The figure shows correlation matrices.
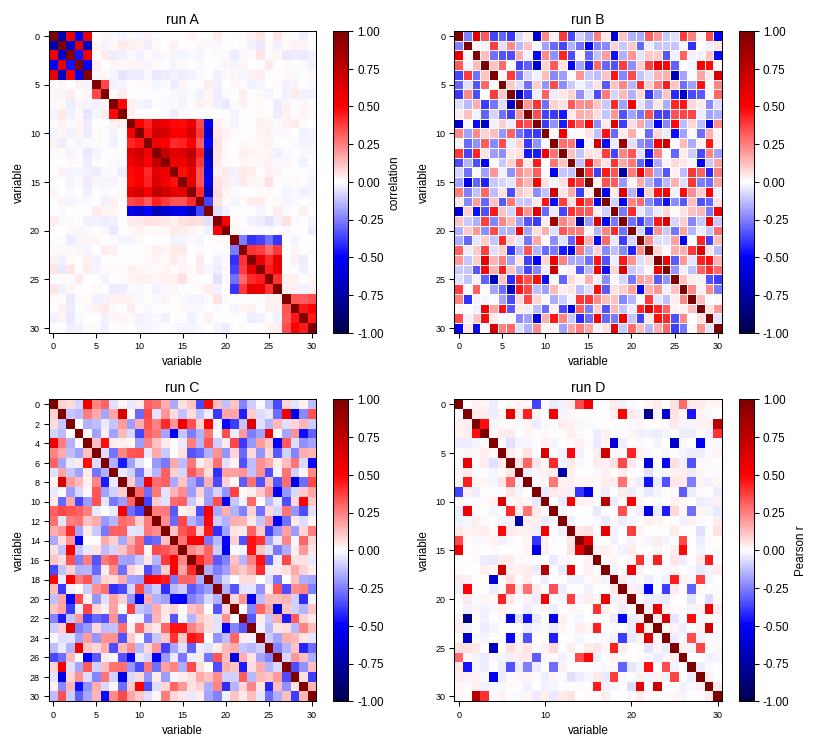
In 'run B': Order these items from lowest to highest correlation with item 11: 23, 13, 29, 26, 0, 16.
0, 26, 13, 29, 23, 16
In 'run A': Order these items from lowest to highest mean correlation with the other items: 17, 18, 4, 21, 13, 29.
18, 21, 4, 29, 17, 13
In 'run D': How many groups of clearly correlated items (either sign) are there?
7
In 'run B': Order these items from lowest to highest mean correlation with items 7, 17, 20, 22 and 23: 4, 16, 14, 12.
16, 4, 12, 14
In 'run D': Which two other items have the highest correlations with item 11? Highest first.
1, 6
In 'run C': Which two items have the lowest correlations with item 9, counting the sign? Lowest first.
26, 11
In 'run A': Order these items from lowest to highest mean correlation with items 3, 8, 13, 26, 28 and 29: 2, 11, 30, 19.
2, 19, 11, 30
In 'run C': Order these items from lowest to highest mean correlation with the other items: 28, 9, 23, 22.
22, 28, 9, 23
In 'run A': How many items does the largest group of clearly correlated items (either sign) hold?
10
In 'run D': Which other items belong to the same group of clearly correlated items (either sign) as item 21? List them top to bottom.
16, 23, 29
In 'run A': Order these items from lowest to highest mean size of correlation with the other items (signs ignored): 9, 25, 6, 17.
6, 25, 17, 9
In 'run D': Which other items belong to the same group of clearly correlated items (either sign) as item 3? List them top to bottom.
2, 30
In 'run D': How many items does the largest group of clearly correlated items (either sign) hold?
8
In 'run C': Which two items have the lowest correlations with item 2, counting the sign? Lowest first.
20, 21
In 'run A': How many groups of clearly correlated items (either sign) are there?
7
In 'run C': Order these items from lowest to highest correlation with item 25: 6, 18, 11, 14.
14, 18, 11, 6
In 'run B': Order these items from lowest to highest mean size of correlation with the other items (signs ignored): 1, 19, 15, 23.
1, 15, 23, 19
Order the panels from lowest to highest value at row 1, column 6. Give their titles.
run C, run A, run B, run D
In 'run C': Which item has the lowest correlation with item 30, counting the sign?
6
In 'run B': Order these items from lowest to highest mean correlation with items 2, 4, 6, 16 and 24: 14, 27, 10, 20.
14, 27, 20, 10
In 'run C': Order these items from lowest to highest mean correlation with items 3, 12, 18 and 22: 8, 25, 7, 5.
5, 7, 8, 25
